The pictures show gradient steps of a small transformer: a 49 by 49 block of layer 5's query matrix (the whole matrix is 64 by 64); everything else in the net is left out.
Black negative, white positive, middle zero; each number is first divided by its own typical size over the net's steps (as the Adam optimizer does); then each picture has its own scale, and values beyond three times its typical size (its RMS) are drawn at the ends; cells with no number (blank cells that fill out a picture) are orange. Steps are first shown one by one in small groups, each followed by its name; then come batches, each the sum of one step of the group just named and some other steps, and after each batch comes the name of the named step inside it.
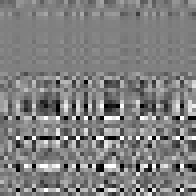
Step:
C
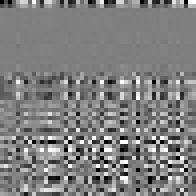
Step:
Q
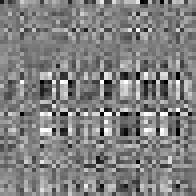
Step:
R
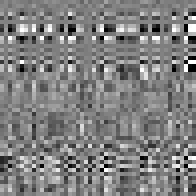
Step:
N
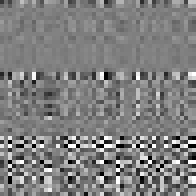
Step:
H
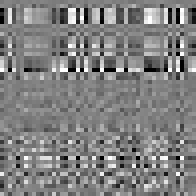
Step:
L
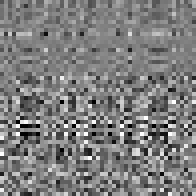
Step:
C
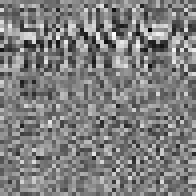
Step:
H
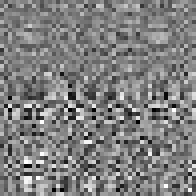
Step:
R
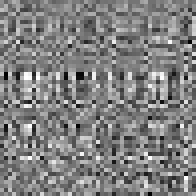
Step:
N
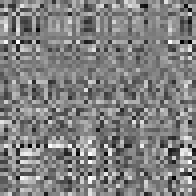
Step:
Q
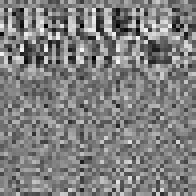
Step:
H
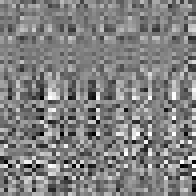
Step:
N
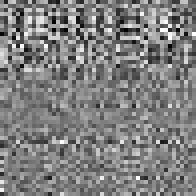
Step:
C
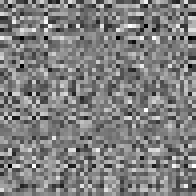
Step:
N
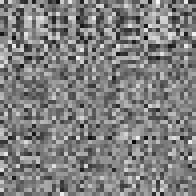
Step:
C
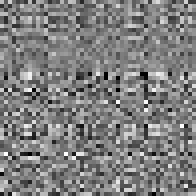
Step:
H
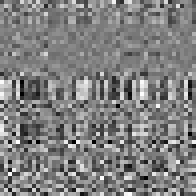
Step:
H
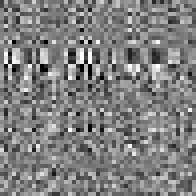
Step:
R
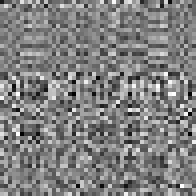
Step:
R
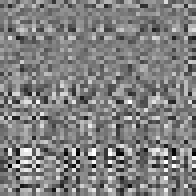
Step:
N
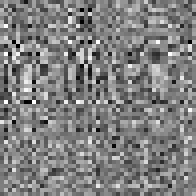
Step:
C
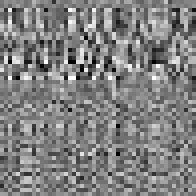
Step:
L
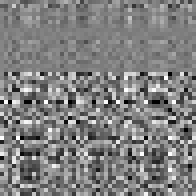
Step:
C
